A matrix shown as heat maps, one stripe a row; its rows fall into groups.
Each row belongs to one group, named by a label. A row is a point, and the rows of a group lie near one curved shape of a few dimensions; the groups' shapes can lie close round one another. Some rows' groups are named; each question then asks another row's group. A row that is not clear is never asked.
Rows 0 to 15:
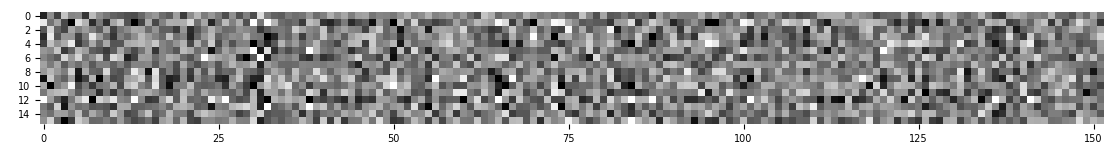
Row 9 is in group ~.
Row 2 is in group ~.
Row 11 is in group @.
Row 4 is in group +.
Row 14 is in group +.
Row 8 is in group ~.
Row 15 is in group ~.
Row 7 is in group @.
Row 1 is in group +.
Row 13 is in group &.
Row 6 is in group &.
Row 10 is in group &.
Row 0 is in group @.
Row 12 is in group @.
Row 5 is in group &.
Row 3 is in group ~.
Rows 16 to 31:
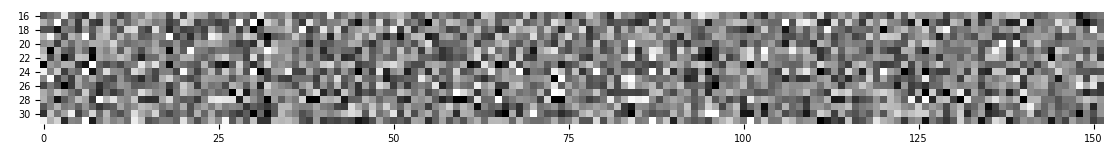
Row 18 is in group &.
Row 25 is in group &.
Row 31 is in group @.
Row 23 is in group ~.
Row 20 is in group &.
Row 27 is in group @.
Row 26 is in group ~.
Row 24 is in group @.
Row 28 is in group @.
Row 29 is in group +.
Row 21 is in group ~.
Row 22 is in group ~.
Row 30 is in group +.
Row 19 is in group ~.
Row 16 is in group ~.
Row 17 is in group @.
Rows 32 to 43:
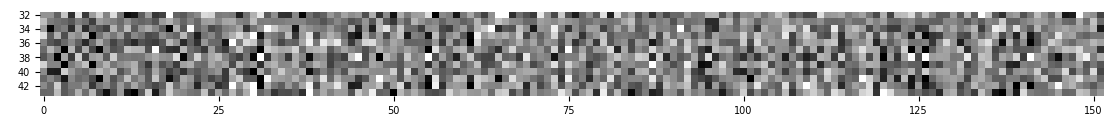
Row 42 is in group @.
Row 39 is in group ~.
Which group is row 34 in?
~
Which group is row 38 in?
@
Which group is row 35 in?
@
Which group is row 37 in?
~
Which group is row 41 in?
~
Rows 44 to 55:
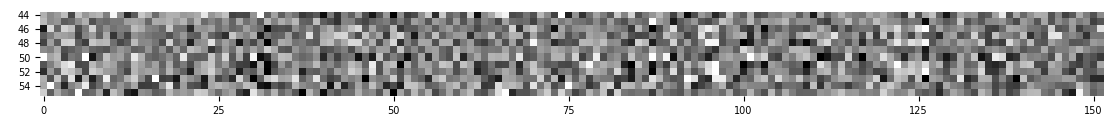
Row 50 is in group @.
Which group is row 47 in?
@
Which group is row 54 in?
~
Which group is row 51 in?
+
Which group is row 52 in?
+
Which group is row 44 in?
&
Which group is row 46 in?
~
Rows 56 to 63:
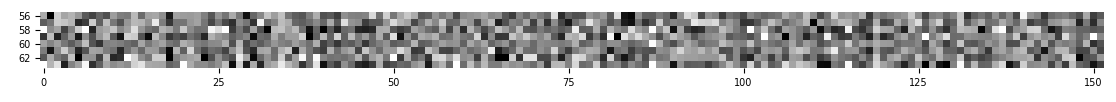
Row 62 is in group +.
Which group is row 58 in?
@
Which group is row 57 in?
~
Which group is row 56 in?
&
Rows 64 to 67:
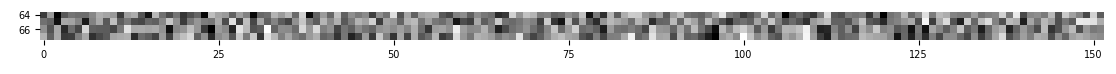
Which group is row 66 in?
+
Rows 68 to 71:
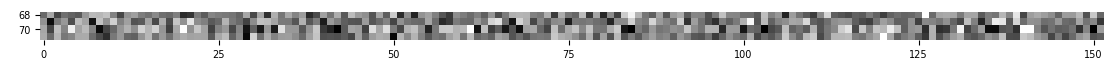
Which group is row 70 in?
+
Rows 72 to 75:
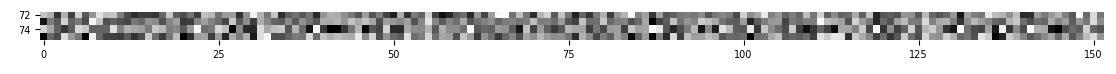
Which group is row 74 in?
@
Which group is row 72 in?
+
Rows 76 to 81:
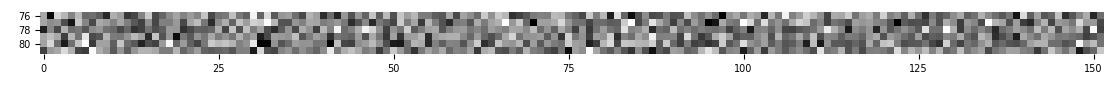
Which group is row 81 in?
~
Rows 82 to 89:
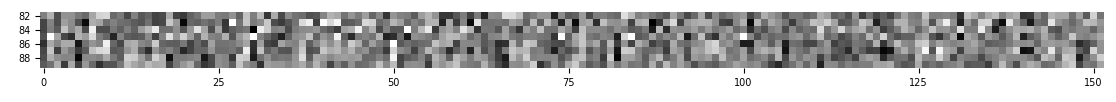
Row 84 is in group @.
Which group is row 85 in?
&
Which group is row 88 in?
+
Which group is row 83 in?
@
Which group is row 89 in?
+
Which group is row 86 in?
+
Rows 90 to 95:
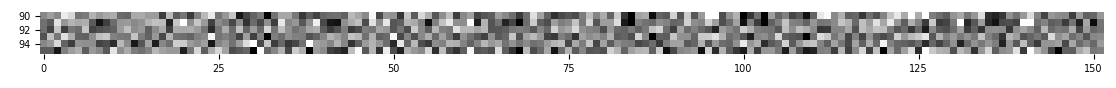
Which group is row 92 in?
+
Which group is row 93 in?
+
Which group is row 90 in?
+
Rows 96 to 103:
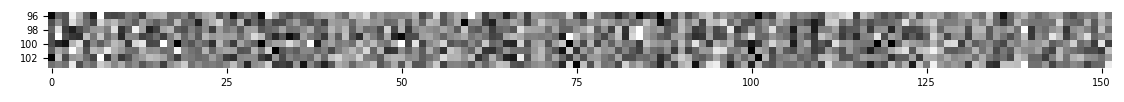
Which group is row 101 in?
~
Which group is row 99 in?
&
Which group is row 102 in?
~
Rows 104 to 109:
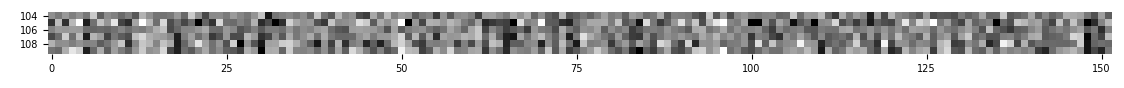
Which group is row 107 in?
+
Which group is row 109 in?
~
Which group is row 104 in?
@
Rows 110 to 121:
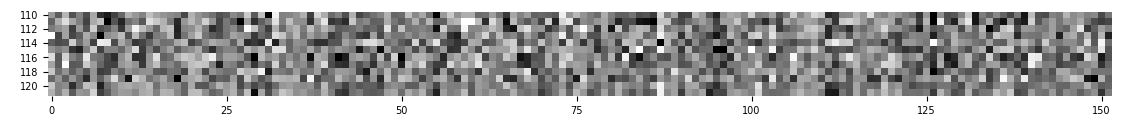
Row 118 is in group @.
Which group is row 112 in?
+
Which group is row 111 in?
@
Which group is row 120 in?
@
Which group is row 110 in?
@
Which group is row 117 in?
+
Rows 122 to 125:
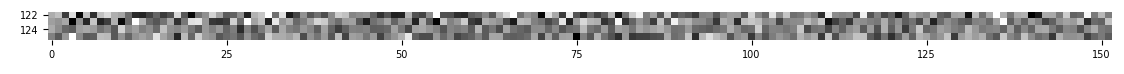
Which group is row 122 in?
+
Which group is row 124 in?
@
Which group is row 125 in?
~
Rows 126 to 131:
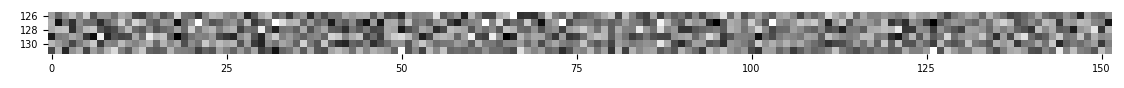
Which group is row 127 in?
~
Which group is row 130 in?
@
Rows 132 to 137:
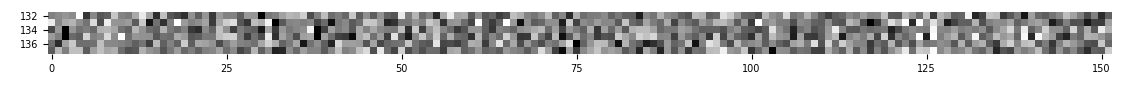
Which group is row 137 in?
~
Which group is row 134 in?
&
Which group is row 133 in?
~
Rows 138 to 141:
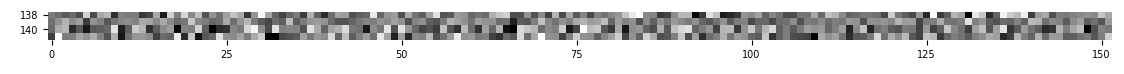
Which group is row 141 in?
~
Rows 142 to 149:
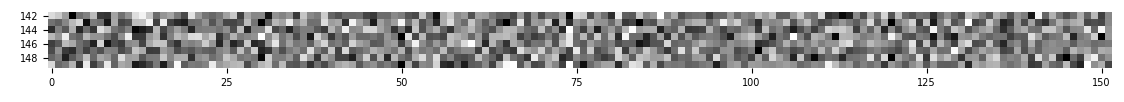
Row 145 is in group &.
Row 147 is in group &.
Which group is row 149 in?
+
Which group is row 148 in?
@
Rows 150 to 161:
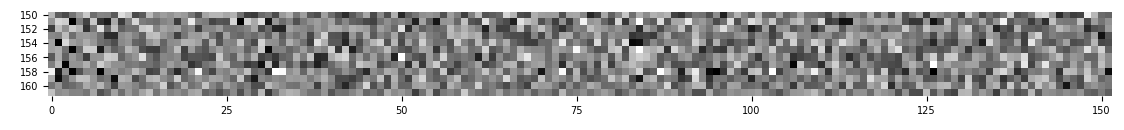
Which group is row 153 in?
+
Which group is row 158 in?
~
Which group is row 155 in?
~
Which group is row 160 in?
@
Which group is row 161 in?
@
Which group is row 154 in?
&
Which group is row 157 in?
&
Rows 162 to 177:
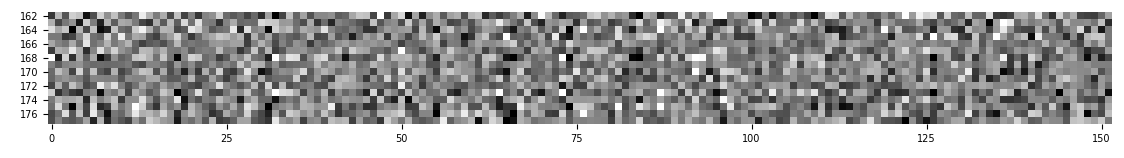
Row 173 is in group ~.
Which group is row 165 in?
@
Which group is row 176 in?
+
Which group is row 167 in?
~
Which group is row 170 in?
~
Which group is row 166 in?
+
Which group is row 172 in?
+
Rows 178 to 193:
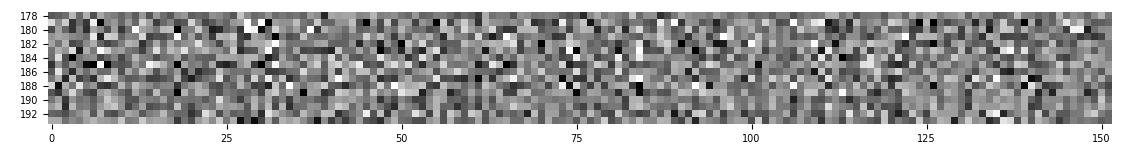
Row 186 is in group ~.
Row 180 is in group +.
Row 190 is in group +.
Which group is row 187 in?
+
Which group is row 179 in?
@
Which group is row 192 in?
@
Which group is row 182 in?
+
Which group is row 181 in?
~
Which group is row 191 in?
+
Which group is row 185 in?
~
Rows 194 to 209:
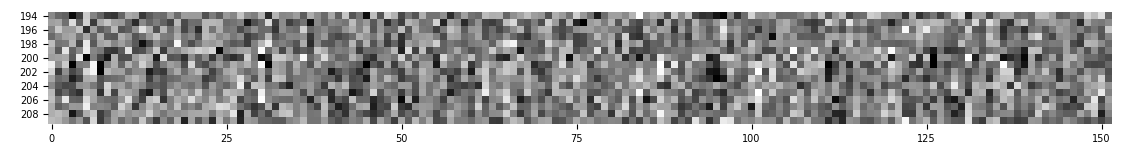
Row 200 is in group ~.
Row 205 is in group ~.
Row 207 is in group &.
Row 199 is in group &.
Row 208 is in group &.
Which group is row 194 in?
~
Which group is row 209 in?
~
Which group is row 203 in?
~
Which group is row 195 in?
+
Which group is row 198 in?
+
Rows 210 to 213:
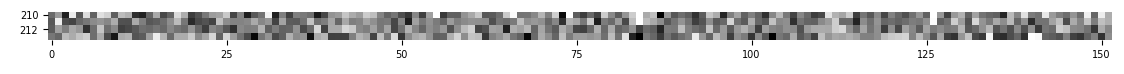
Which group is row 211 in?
&
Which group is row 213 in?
+
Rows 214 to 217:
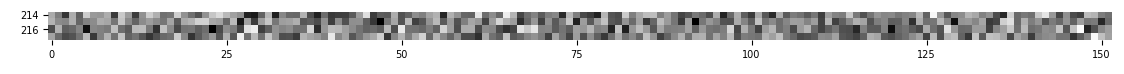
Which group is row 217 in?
@
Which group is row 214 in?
&
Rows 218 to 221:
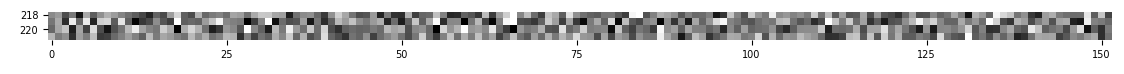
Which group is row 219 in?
+
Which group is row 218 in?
+
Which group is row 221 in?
@
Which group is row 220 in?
+
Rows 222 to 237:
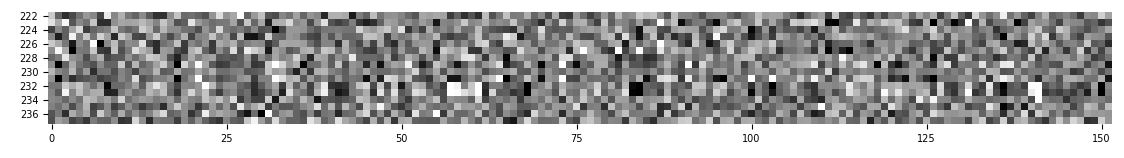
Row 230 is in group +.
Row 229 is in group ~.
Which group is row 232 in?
+
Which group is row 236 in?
@
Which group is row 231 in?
~
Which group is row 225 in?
&
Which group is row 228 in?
@
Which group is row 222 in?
@
